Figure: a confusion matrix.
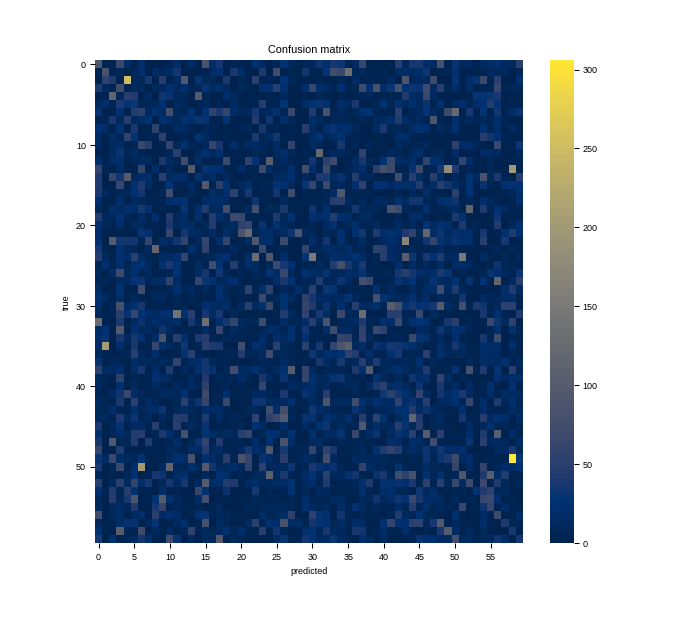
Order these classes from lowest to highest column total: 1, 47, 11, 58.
1, 47, 11, 58
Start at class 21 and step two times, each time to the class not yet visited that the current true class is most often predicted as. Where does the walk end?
56
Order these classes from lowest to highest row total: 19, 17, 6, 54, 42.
17, 19, 54, 42, 6
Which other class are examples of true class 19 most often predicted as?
20
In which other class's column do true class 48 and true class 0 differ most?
24
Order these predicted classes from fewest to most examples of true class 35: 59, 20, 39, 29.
59, 39, 29, 20
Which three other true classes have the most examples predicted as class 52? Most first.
18, 38, 42
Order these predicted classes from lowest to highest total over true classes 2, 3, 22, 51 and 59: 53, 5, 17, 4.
53, 5, 17, 4
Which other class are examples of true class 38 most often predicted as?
27
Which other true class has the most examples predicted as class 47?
7
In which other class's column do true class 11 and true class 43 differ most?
31
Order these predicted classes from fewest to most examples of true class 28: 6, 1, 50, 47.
1, 47, 50, 6
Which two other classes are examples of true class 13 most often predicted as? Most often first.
58, 49
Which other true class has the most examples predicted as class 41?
30
